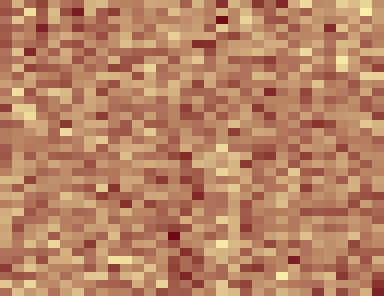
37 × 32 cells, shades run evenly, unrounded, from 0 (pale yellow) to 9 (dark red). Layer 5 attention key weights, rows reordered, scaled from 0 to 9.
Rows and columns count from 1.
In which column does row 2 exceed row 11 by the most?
7
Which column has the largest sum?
16
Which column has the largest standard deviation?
19
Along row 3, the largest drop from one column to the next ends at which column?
20
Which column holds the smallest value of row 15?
3
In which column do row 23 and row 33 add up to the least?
11
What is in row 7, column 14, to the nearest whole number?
6
